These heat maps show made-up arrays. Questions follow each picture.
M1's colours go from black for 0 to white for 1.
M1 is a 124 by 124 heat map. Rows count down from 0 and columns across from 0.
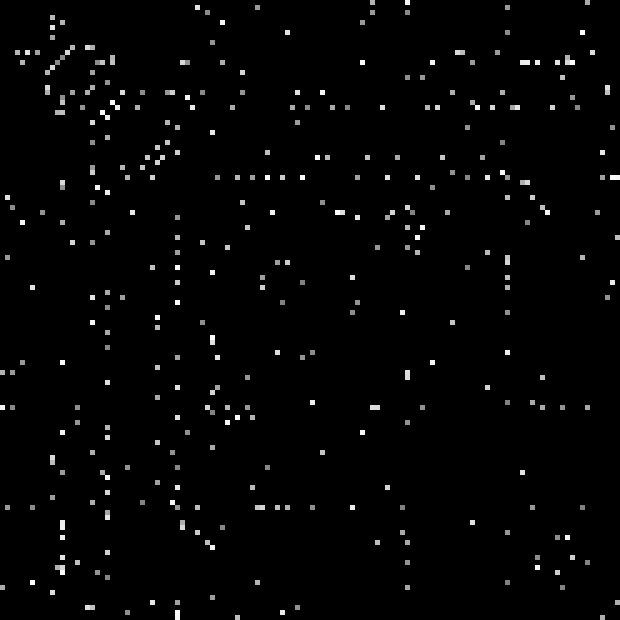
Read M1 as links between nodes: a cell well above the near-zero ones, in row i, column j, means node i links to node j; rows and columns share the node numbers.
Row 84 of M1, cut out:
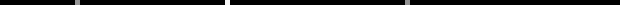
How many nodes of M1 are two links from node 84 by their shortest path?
9
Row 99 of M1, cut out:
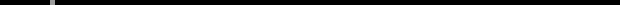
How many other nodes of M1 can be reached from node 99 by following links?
8
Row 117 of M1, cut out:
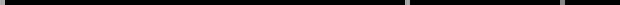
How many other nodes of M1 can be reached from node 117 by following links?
12
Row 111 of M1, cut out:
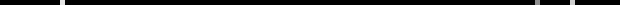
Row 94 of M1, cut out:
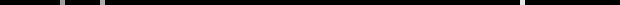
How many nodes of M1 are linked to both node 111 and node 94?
1
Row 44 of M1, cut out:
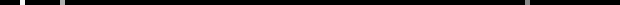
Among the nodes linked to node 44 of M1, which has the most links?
node 12
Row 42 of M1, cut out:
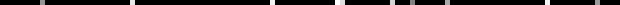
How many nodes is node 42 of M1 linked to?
10
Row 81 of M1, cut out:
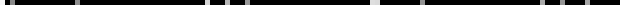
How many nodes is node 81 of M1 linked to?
12
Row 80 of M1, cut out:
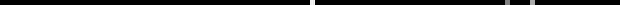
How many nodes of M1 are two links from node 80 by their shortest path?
10
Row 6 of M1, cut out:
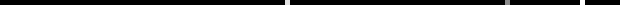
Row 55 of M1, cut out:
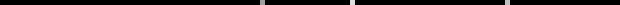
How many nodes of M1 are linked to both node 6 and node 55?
1
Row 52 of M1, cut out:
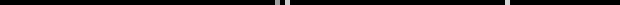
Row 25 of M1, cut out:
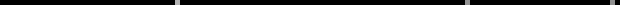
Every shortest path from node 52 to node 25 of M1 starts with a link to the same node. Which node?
node 101
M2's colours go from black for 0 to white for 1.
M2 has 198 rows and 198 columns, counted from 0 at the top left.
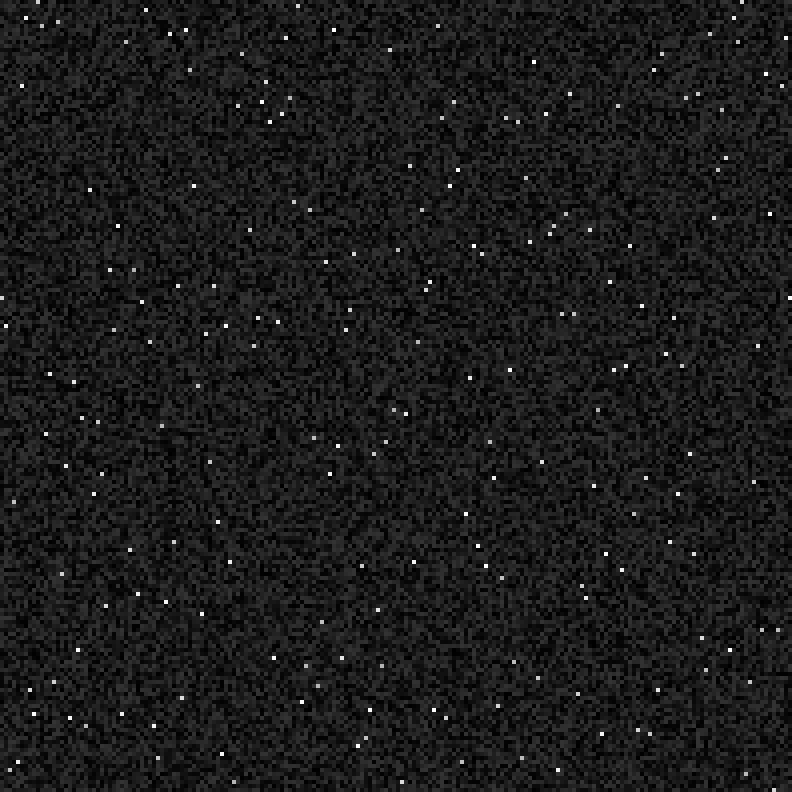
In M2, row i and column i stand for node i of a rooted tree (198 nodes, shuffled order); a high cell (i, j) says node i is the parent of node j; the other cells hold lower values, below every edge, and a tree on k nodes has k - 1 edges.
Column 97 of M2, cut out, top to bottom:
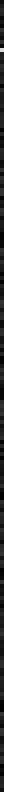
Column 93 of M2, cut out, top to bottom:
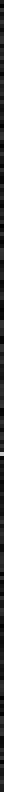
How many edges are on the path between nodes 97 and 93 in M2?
2
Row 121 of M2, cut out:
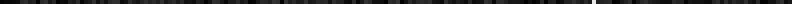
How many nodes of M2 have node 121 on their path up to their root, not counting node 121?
2
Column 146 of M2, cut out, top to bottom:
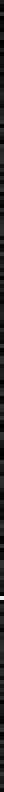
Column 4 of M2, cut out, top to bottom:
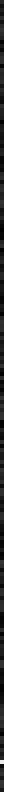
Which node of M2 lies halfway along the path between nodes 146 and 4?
41
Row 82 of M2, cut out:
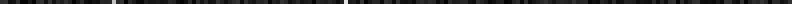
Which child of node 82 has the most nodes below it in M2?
86
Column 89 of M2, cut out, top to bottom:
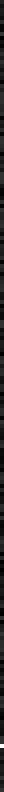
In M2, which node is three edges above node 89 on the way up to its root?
197
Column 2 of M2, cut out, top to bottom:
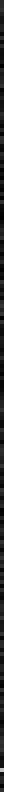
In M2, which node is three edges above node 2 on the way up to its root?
71
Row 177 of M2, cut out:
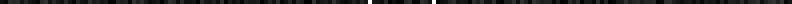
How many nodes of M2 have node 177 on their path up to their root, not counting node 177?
7
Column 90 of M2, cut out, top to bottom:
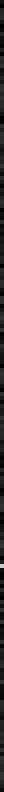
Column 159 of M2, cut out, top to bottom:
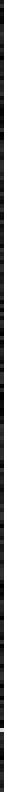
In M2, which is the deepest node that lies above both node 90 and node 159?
61
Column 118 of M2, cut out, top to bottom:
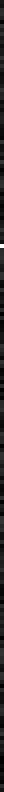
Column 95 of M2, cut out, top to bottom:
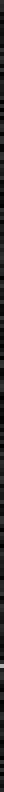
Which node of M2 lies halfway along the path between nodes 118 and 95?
63
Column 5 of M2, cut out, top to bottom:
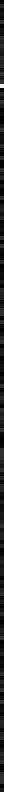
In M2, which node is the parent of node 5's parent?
181
